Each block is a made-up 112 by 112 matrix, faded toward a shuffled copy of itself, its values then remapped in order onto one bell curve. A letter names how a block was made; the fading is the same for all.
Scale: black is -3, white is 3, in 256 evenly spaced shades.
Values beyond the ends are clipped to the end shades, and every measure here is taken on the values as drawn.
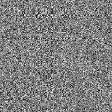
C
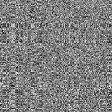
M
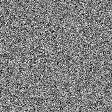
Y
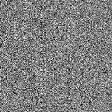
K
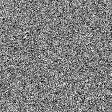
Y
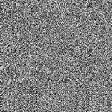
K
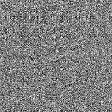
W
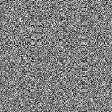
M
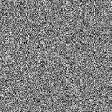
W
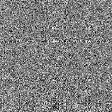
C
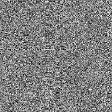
C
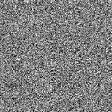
K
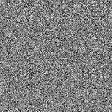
K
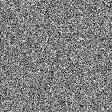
Y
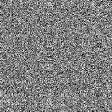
K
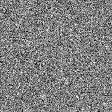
Y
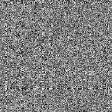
C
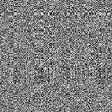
M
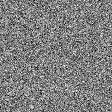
Y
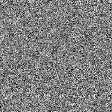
C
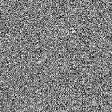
K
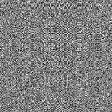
M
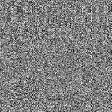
W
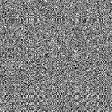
M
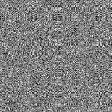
M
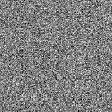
K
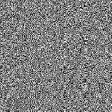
W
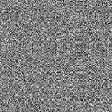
M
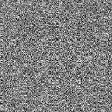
W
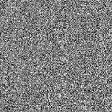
K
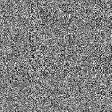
C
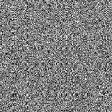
W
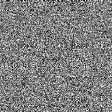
C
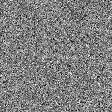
Y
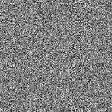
K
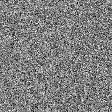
Y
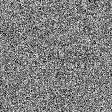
Y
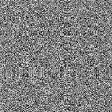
W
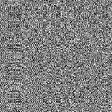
M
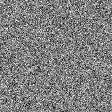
Y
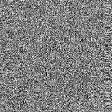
K
